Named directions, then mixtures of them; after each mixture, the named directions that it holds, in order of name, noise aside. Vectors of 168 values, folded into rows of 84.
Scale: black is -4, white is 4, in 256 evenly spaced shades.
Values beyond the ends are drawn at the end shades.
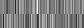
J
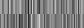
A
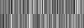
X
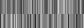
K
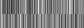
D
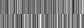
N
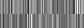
A, X.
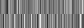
J, N.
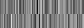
J, K, X.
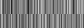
A, D, X.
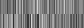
J, K.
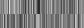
A, D, J.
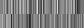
J, X.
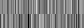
A, J, K.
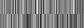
J, N, X.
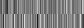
A, J, N.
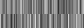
K.
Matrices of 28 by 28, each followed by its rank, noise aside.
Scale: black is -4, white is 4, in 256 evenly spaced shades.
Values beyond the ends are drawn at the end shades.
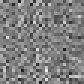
five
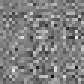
five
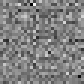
seven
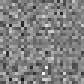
six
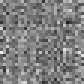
five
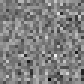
eight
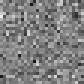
eight
